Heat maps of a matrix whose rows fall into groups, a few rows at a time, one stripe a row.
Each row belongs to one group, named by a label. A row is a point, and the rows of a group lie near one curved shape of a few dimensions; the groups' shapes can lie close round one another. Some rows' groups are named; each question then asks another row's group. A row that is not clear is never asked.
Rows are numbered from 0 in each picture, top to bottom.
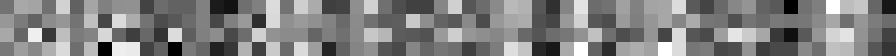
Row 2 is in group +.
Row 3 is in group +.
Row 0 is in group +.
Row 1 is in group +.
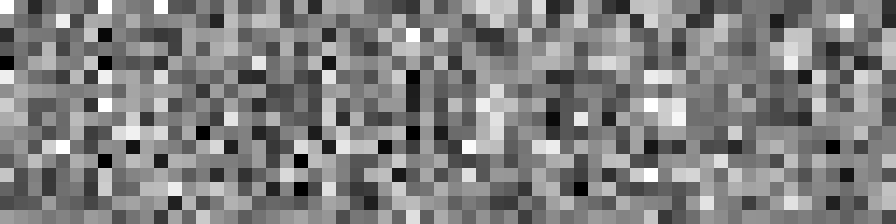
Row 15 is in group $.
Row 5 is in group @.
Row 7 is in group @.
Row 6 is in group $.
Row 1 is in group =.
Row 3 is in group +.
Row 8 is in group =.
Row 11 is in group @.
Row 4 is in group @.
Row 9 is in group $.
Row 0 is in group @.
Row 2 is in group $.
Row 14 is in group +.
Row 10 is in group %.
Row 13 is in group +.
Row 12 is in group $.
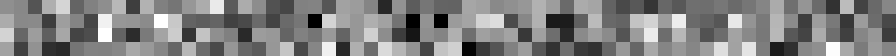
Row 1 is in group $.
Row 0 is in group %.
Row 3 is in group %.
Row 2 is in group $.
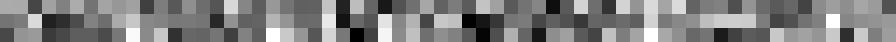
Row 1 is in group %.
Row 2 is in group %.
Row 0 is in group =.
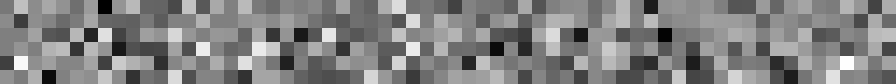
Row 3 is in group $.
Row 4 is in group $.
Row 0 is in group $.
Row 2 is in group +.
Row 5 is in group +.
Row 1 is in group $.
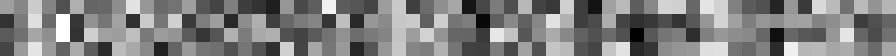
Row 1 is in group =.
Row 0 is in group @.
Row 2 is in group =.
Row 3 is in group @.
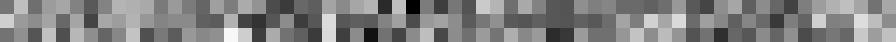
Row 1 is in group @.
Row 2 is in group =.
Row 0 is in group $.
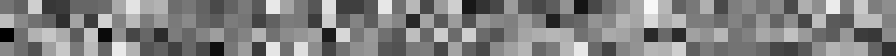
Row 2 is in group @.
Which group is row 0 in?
%
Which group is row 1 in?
@
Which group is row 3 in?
+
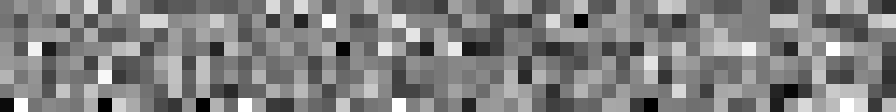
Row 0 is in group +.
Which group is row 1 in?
+
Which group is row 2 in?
$
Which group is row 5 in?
$
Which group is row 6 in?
+
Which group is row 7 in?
$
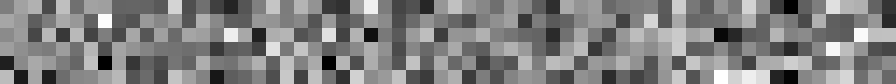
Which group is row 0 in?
+
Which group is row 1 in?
$
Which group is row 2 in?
=
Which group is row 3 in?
+
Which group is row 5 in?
%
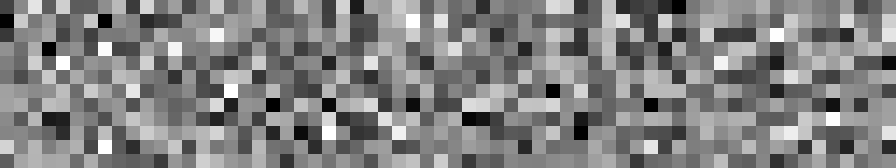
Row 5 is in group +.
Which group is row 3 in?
+
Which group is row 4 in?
=
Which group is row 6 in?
=
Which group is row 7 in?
%
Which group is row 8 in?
%
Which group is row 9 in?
+
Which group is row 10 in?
$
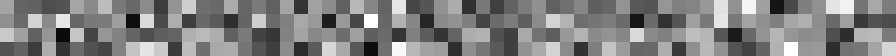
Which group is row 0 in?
%
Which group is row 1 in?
=
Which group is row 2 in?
=
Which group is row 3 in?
+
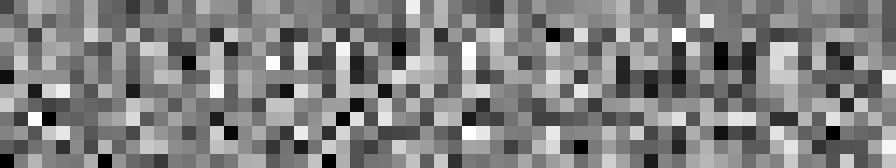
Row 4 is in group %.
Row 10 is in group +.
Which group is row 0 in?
$
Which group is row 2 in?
=
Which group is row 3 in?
%
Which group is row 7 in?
%
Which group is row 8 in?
%
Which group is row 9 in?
%
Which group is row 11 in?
@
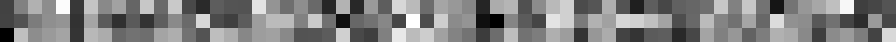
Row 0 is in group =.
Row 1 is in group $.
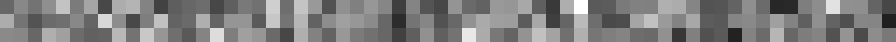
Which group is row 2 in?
%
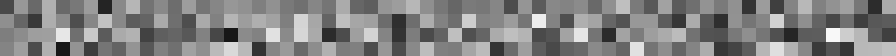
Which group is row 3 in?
=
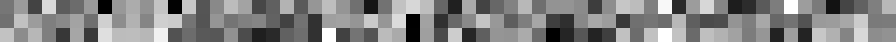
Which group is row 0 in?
+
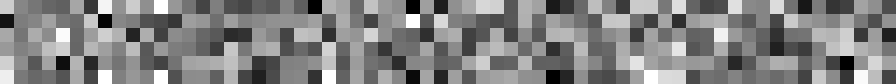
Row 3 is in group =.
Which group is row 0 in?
$
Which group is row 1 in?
$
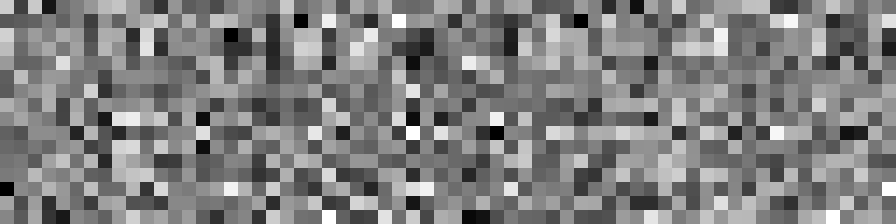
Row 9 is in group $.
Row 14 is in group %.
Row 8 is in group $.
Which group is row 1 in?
+
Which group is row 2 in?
=
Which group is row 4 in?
%
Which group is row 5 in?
$
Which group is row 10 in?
$
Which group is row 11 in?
+
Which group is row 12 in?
@
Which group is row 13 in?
=
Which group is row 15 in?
%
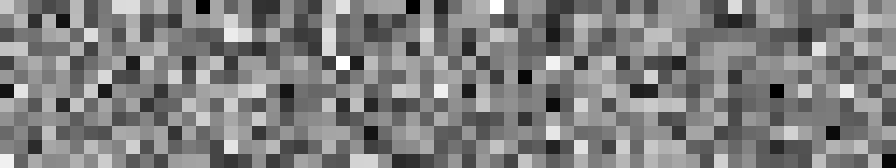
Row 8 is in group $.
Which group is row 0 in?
$
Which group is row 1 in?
=
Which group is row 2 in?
=
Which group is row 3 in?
@
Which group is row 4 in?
=
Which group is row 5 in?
$
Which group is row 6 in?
$
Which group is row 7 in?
=
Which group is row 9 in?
+
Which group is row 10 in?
=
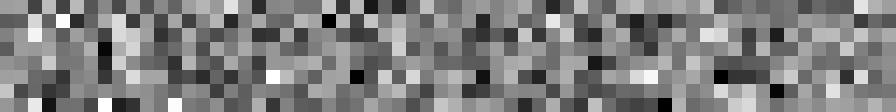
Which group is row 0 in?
=
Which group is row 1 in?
=
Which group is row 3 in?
$
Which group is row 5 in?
%
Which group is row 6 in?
%
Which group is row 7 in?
+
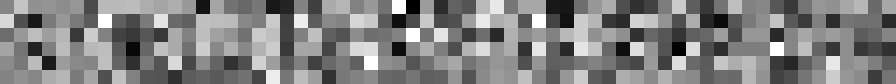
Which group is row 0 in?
$
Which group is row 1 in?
@
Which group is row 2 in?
$
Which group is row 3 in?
@
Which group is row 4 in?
+
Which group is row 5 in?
+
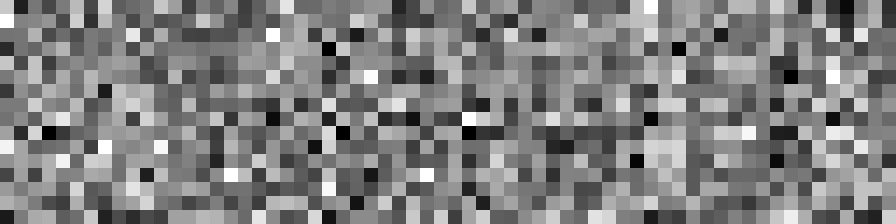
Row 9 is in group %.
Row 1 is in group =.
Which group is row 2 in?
%
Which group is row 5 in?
+
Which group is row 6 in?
$
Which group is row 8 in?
%
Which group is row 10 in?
@
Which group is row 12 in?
=
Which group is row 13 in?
@
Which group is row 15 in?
@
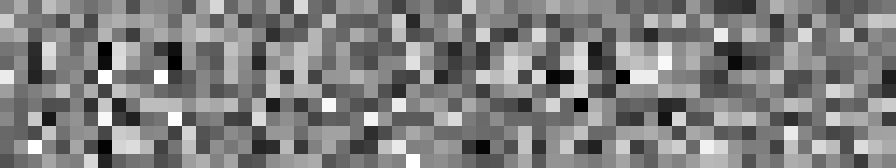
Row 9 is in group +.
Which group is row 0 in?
%
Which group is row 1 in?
@
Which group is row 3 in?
+
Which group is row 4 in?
+
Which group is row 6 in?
+
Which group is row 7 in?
+
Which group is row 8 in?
+
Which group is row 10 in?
@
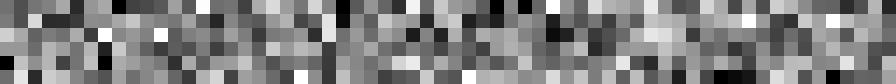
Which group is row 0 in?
$
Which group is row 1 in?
%
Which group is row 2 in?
@
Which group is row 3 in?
+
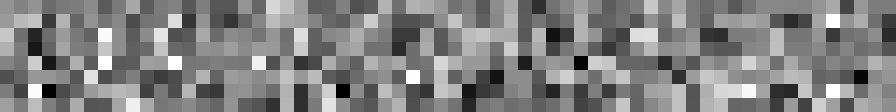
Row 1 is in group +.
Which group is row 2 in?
@
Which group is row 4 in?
+
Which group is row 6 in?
%
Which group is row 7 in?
@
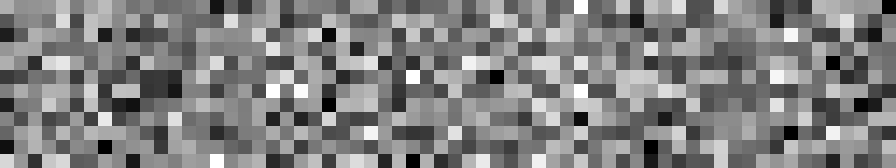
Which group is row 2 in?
@
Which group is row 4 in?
%
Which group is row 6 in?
+
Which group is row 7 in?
@
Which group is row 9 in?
+
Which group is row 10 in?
@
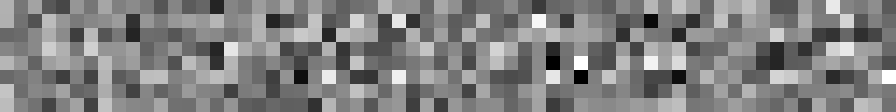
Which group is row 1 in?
%
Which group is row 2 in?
@
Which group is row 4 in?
=
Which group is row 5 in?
+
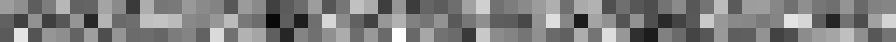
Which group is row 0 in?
%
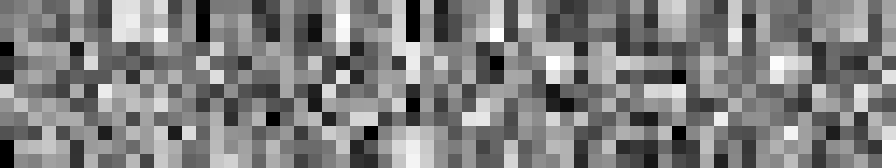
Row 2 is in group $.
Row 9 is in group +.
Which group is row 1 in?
$
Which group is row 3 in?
=
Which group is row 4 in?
$
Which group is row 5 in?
=
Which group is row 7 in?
$
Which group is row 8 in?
%
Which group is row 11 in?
=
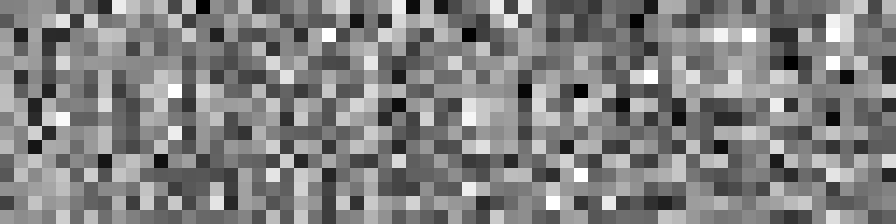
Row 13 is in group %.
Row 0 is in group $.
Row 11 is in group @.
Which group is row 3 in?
%
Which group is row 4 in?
+
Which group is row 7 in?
@
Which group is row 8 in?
%
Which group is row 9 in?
+
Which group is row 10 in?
@
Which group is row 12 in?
+
